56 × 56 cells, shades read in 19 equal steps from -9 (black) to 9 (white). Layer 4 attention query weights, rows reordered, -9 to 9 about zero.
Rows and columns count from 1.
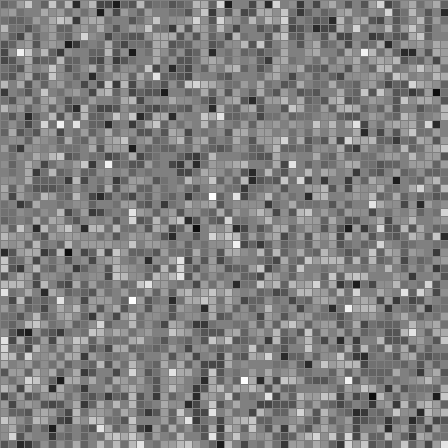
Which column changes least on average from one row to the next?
21
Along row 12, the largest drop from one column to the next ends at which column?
55
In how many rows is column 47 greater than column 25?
26
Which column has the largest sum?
27
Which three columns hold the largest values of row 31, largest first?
30, 48, 17
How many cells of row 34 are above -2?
39
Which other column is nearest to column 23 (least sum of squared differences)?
16
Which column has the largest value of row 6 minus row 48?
33
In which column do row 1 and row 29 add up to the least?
44
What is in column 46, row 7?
8
